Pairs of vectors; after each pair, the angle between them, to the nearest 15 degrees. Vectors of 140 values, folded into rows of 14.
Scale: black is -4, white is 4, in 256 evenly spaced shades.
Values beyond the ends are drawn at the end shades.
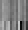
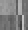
75 degrees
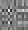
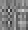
30 degrees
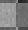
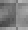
150 degrees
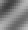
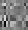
105 degrees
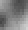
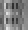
75 degrees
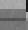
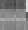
165 degrees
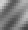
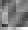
120 degrees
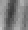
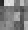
105 degrees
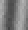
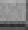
90 degrees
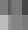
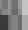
150 degrees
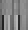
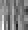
135 degrees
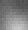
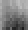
165 degrees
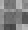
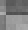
90 degrees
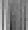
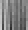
30 degrees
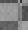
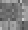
150 degrees
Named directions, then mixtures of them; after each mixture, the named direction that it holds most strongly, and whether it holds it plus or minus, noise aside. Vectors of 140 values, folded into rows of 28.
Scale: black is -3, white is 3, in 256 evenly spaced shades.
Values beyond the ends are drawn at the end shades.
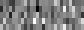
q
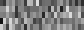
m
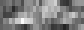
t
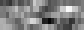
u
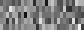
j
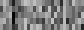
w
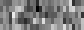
q, plus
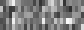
w, minus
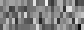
j, minus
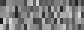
m, plus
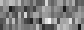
j, minus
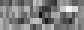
u, plus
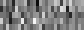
m, minus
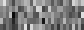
w, plus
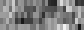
t, minus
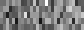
j, minus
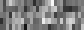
u, minus
